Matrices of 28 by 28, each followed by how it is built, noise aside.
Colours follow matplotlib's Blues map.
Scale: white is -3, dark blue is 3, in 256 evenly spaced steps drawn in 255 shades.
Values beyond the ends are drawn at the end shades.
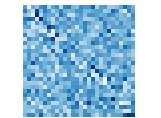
banded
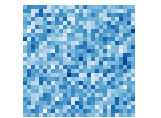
Hankel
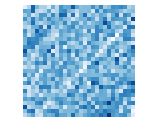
Hankel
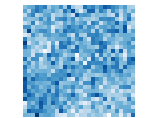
smooth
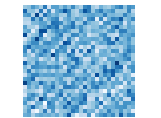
Hankel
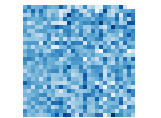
low rank
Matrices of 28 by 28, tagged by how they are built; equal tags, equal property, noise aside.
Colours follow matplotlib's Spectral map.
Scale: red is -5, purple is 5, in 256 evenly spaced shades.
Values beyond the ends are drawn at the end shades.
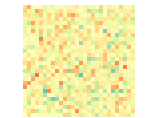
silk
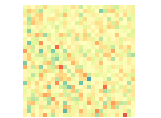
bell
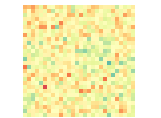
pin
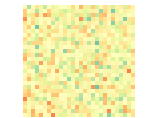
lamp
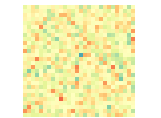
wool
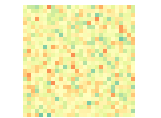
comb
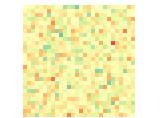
wool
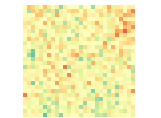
pin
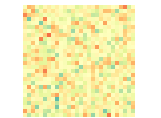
wool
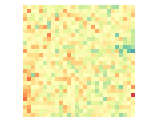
pin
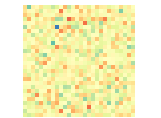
wool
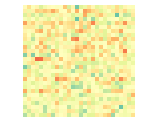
lamp
